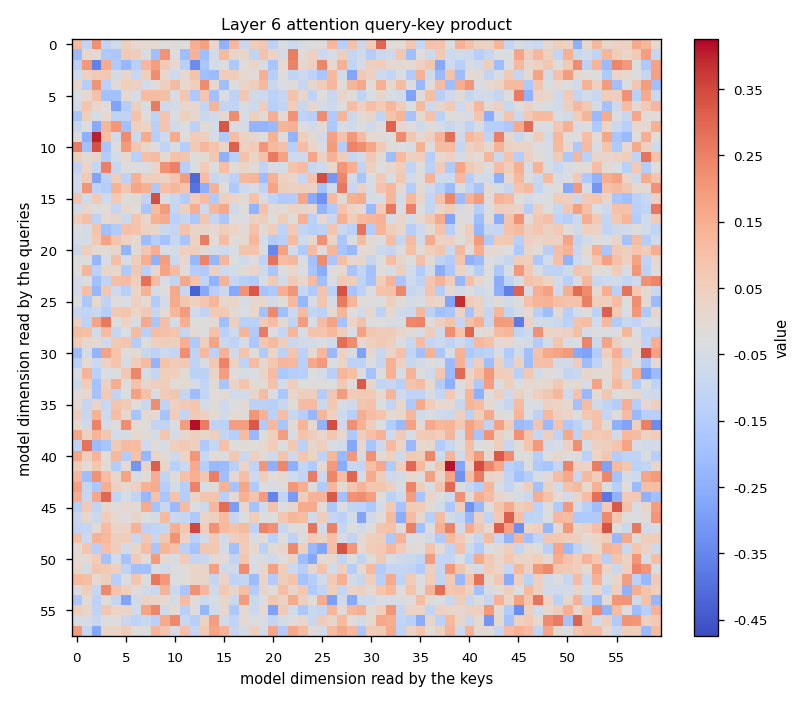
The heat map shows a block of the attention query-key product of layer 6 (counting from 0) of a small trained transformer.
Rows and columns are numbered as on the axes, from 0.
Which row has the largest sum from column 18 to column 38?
10
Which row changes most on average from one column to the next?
41
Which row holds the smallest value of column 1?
9
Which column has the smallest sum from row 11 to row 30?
12
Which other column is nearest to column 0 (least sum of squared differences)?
30
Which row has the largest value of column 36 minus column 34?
5
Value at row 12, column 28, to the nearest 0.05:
0.15
